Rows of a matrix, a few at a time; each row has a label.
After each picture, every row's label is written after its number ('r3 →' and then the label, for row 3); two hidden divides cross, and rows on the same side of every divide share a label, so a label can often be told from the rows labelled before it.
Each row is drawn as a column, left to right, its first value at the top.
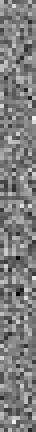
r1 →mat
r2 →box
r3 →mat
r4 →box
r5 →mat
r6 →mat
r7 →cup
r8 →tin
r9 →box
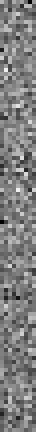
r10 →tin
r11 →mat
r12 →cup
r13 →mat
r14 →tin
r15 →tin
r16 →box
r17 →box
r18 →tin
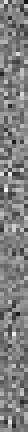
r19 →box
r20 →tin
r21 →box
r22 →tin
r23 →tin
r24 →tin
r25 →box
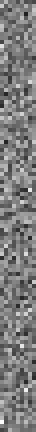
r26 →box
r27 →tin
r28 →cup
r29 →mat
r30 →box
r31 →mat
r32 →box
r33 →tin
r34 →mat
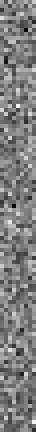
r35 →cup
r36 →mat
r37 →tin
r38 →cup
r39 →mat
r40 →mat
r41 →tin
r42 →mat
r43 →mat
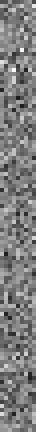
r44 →box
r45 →cup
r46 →mat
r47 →mat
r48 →cup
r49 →box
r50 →cup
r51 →mat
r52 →box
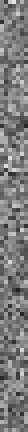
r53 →mat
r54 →box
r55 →tin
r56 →tin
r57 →mat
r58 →tin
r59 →mat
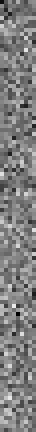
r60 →box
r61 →cup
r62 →cup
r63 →box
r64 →tin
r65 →cup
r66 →box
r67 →cup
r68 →mat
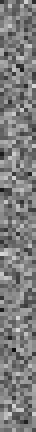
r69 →box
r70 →box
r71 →box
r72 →mat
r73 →tin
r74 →cup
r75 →tin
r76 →tin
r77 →box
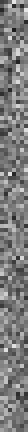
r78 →cup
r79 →cup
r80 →box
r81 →tin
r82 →mat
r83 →tin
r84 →mat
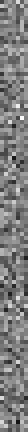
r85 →box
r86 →box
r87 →mat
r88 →mat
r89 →tin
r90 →box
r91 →mat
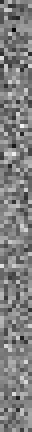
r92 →cup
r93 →mat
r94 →tin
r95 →tin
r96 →mat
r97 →cup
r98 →tin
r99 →box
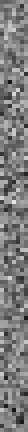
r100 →cup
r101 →box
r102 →box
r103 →mat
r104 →tin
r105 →tin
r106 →mat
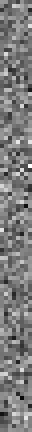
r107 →tin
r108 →tin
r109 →cup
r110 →box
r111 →box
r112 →mat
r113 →box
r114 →box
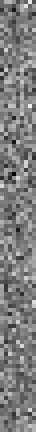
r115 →cup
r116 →mat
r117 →tin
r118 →tin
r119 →box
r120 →mat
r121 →box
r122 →tin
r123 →box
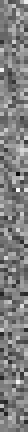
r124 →mat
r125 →tin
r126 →box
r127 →box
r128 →tin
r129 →mat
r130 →tin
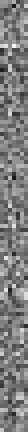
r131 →cup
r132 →cup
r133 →mat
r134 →tin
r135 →cup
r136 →cup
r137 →cup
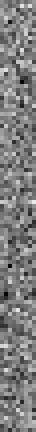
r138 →mat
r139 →mat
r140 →mat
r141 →mat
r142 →cup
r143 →box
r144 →box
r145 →box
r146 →mat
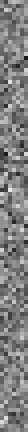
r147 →box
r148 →box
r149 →tin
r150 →tin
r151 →tin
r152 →tin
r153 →mat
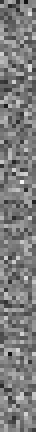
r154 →box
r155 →cup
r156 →tin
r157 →tin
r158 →cup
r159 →cup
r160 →box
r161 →mat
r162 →cup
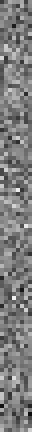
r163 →cup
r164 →mat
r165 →mat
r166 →tin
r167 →tin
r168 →mat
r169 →cup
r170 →tin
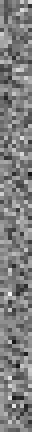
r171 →cup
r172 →cup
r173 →cup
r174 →mat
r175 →mat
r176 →mat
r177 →mat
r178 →tin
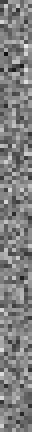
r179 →cup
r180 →box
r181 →tin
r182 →cup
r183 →cup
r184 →tin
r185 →mat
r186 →tin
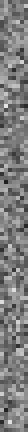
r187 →tin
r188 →mat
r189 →box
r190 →cup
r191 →cup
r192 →cup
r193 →box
